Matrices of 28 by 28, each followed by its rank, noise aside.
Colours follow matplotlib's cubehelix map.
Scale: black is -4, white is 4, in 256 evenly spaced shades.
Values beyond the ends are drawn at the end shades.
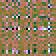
two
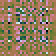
two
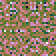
five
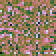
five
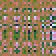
two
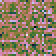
four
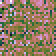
five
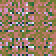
two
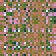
three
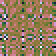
two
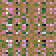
two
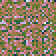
four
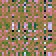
two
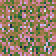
five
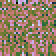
five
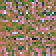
five
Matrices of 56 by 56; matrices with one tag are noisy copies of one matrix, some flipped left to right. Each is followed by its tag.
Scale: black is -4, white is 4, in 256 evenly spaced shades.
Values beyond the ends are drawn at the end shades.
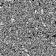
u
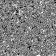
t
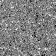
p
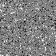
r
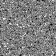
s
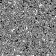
t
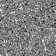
r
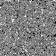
u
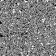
u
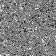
r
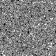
s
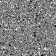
p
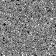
s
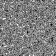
s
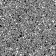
p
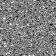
s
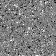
t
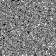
s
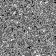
t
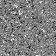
t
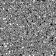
s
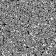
s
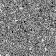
r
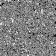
u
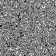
p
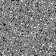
s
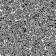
r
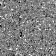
p
